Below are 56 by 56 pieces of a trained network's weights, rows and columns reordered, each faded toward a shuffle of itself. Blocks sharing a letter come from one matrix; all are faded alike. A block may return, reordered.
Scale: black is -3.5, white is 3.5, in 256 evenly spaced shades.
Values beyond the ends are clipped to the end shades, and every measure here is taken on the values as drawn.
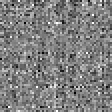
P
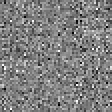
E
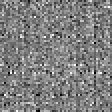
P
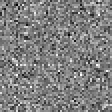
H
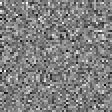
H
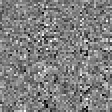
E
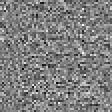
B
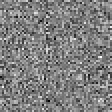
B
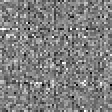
P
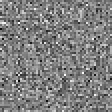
H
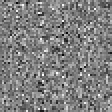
E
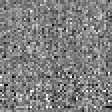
P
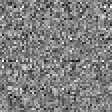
B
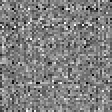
P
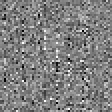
E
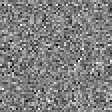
H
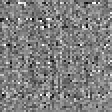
P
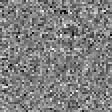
H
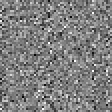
E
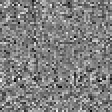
H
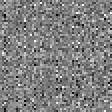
E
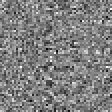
B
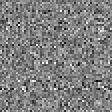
B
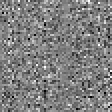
E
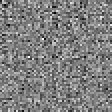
B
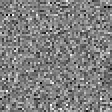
H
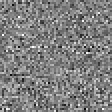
H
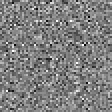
B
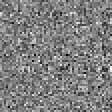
H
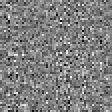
E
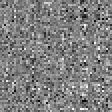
E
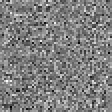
H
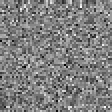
H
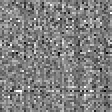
P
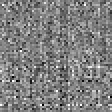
P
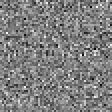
H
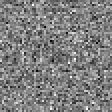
H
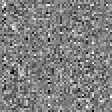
E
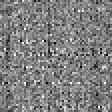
P
